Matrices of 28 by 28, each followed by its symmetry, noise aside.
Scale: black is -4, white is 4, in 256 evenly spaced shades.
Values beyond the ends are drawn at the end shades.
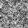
no symmetry.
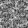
same after a half turn.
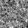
no symmetry.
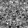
mirrored left to right.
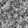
symmetric.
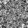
same after a half turn.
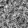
symmetric.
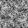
same after a half turn.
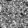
antisymmetric.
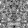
mirrored left to right.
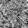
no symmetry.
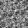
same after a half turn.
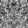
mirrored left to right.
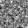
symmetric across the other diagonal.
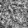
no symmetry.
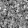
antisymmetric.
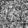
symmetric.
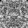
mirrored left to right.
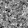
no symmetry.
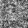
no symmetry.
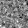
antisymmetric.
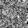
no symmetry.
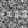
mirrored top to bottom.
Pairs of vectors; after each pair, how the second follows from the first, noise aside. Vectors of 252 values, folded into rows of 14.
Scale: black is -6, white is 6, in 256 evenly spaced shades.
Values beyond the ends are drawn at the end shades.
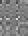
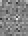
sign-scrambled.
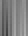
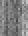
wrapped around, negated.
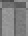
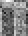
negated, scaled up.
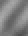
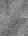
wrapped around, negated, shrunk.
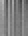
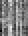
wrapped around, scaled up.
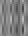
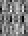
negated, scaled up.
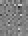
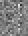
sign-scrambled.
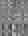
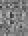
wrapped around, negated.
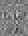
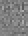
wrapped around, negated, shrunk.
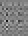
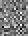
wrapped around, negated, scaled up.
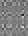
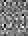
scaled up.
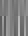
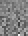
sign-scrambled.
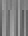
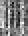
wrapped around, scaled up.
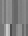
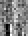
negated, scaled up.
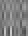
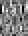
wrapped around, negated, scaled up.
